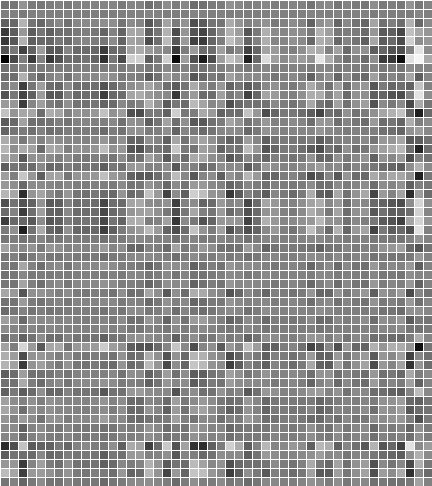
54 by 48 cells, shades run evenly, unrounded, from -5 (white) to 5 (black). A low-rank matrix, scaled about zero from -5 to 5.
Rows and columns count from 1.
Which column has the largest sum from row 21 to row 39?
3
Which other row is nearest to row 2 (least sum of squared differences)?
27
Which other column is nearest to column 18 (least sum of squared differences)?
40
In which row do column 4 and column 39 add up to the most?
7
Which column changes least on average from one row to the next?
32
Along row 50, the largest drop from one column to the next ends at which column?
46
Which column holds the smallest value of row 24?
47
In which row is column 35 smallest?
26
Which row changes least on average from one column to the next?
2
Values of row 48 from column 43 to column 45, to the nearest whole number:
0 0 0
